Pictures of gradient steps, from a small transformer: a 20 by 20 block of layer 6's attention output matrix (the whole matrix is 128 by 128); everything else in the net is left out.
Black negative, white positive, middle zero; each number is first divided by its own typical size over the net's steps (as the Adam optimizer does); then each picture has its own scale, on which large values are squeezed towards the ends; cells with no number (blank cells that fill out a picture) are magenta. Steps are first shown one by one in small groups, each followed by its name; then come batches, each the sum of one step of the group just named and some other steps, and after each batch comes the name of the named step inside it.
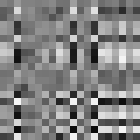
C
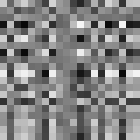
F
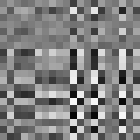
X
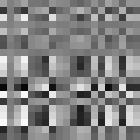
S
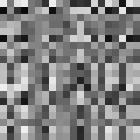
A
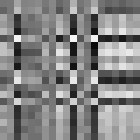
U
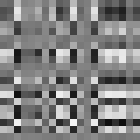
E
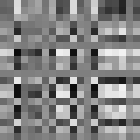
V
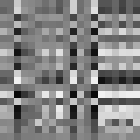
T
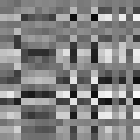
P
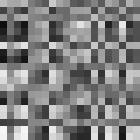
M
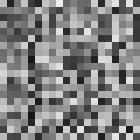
X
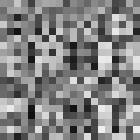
U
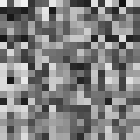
A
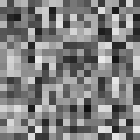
A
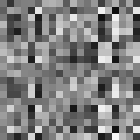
U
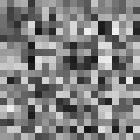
P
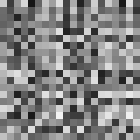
T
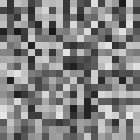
T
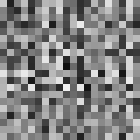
F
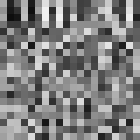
M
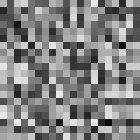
E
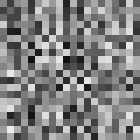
U
